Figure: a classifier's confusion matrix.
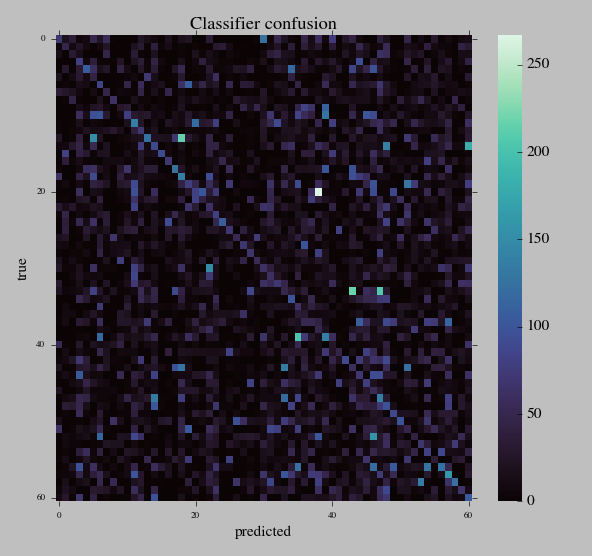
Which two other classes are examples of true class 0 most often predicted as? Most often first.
30, 40
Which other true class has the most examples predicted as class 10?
17
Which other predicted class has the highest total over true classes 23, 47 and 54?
14
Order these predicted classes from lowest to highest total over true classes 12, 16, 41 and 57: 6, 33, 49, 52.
52, 49, 6, 33
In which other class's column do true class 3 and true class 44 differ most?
47
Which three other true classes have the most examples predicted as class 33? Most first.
43, 47, 57
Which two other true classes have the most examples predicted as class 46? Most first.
52, 56
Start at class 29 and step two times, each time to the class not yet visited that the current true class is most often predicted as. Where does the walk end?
39
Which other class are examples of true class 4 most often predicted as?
34
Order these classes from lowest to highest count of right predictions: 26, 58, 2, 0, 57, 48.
2, 26, 0, 48, 58, 57
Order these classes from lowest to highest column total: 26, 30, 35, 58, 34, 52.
26, 58, 52, 30, 34, 35
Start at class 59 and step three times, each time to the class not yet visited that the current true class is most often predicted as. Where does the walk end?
60
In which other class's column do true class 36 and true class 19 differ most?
51
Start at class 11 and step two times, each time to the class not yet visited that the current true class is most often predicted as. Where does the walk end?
38
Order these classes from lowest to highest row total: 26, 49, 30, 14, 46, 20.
46, 49, 26, 30, 14, 20
